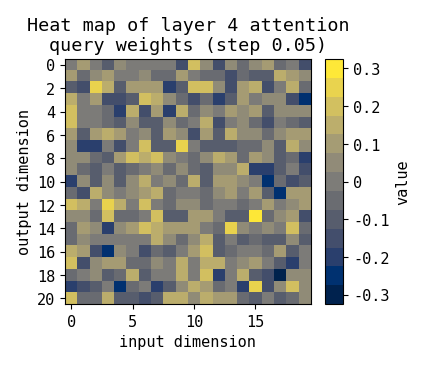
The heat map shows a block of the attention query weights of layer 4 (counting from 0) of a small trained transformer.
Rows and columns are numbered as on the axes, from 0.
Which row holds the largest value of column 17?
1
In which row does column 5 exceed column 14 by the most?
8
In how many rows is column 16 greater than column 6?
5
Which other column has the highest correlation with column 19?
9
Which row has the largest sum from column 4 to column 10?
14
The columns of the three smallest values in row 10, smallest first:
16, 0, 18
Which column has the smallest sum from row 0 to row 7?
12
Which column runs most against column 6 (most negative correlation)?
11
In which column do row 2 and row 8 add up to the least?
19
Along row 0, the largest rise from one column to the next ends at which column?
10
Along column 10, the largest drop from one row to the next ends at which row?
3
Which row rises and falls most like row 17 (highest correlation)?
20
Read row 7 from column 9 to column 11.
0.25 0 -0.1
